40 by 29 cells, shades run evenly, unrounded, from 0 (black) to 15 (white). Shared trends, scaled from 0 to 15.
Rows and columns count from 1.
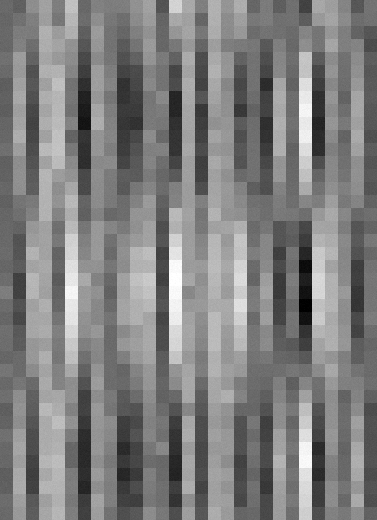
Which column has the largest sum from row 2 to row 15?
24
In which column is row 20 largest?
14
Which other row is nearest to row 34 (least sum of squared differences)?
38
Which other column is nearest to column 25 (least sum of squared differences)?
11
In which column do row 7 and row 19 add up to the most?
17
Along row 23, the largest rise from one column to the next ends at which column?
25
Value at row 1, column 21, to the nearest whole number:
7
